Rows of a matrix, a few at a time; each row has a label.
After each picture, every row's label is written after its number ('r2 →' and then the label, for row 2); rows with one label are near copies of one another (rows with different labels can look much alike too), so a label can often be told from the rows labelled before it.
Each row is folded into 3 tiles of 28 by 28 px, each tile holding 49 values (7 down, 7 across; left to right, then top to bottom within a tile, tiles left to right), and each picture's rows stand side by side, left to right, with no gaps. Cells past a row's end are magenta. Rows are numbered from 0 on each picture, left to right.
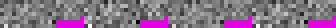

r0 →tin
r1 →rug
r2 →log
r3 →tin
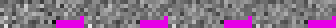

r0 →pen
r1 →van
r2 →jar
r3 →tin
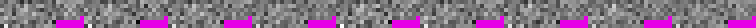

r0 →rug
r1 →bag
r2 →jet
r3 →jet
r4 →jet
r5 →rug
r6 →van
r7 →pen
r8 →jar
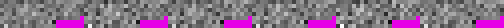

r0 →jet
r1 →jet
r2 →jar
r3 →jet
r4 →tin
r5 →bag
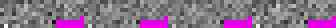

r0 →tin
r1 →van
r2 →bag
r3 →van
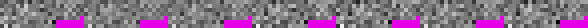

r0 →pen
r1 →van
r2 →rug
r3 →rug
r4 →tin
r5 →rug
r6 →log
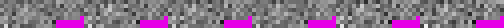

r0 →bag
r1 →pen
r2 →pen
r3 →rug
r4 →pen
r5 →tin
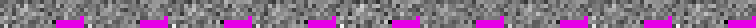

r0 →pen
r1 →rug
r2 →tin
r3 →log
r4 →jet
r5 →bag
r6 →jet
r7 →van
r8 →jet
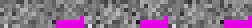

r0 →tin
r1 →jar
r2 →log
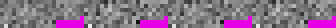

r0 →jar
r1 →log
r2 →log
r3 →rug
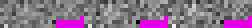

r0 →log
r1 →log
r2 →pen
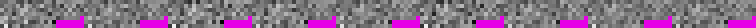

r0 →bag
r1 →rug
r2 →log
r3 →jet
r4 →van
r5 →log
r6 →tin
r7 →van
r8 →bag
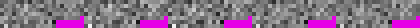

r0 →bag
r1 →van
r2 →tin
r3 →log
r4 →jar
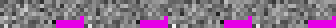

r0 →pen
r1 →rug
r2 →tin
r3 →rug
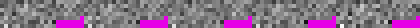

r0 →van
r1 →pen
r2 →rug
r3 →jet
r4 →jet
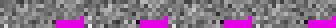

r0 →van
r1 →van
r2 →bag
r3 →pen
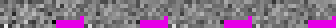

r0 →jar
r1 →log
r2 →tin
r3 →rug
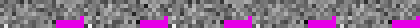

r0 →rug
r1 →bag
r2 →rug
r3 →bag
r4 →pen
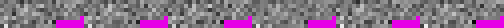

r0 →rug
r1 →pen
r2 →pen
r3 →tin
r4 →van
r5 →jet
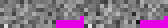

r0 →rug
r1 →tin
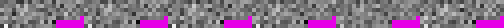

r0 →log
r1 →bag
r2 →jet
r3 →bag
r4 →rug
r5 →pen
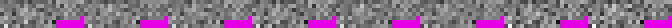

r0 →jar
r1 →jet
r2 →van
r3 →jar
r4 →van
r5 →tin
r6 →jar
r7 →jet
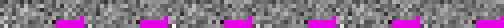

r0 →pen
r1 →log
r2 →bag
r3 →tin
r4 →bag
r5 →jet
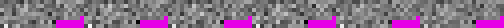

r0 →tin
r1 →jet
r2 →jet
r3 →bag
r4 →van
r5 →log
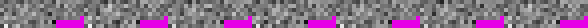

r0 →tin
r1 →van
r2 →rug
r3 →jar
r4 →tin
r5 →log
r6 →van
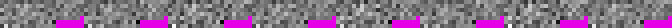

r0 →jet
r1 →tin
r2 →jet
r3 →jet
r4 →pen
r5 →jar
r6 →rug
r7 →jet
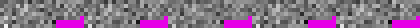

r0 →pen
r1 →pen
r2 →bag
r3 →bag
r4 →tin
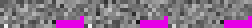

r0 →van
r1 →rug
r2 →jet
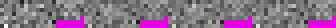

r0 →rug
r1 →bag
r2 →van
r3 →rug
